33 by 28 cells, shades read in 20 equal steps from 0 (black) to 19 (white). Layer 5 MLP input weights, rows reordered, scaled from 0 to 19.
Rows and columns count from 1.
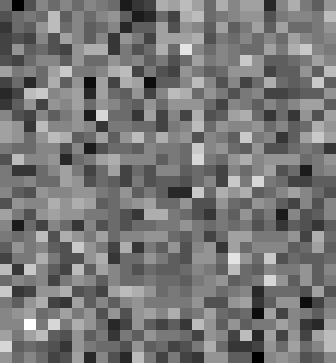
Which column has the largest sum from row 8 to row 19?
17
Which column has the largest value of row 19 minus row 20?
12
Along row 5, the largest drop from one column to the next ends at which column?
10
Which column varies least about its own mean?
18
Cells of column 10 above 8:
12
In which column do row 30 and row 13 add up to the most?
5
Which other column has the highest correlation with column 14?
16
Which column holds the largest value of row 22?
4
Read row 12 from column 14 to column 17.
5 9 10 14
